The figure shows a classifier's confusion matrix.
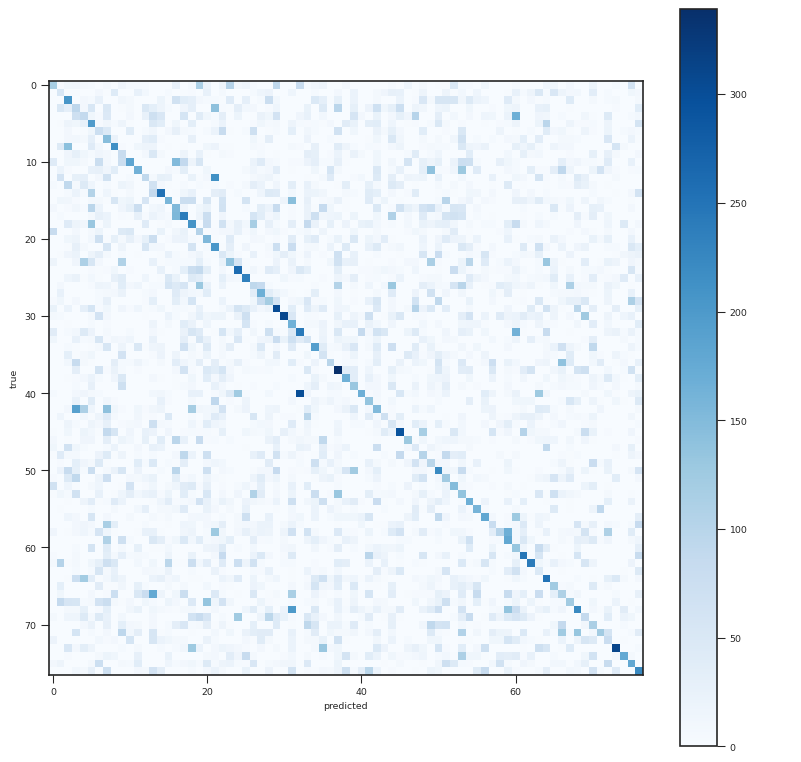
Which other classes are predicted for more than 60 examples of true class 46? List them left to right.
16, 19, 35
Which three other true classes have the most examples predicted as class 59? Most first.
58, 68, 66
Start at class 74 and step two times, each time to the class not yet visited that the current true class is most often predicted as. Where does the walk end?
37
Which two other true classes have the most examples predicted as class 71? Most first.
55, 11
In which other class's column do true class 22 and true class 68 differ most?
31
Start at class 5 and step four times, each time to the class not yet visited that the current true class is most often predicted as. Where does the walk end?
63
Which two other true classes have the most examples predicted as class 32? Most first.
40, 0
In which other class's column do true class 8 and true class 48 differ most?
2
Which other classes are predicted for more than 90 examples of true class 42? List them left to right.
3, 4, 7, 18
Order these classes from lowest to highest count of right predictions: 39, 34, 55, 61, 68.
39, 55, 34, 68, 61
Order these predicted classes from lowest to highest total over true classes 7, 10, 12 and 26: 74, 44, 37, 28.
74, 28, 37, 44
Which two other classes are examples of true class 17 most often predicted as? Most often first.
16, 44
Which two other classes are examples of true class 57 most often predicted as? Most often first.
7, 76
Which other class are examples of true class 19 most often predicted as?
0
